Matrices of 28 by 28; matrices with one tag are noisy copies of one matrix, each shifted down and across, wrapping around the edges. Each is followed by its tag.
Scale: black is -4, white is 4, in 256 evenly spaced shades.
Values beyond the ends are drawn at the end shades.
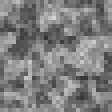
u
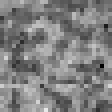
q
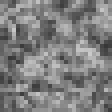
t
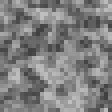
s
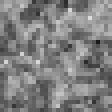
u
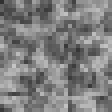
q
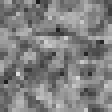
s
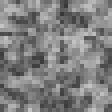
q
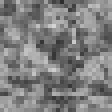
t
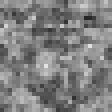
t
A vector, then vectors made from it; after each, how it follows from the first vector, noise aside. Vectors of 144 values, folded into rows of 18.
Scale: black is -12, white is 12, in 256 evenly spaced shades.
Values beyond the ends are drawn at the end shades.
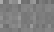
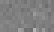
reversed, partly zeroed.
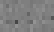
wrapped around, negated, partly zeroed.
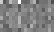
scaled up.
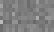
wrapped around.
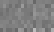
reversed.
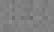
wrapped around, negated, shrunk.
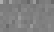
partly zeroed.
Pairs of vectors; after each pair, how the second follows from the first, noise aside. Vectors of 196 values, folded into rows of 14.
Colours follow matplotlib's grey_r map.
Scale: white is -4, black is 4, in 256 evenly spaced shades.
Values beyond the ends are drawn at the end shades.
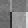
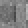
wrapped around, negated, shrunk.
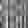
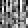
reversed, scaled up.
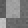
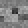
wrapped around, negated, partly zeroed.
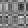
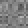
shrunk.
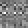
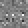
reversed, partly zeroed.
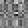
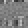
negated, partly zeroed.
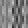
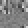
wrapped around, negated, partly zeroed.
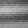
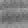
wrapped around, negated, shrunk.
